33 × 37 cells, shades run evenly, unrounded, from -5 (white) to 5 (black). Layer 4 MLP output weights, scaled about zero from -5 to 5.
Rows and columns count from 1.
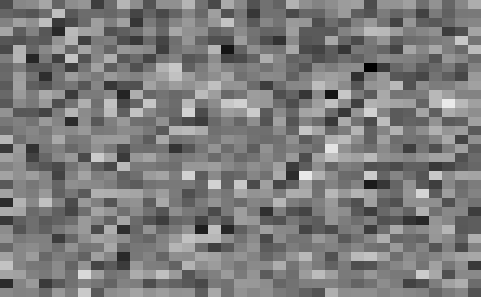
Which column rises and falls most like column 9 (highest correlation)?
35
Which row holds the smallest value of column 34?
20
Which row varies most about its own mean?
12
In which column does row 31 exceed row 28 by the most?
15
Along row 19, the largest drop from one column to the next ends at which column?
10
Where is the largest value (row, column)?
8, 29
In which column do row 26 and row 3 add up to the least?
17
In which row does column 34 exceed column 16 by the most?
19
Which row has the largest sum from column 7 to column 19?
5
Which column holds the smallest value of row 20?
24
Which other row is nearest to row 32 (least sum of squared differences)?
25
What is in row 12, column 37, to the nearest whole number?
-1
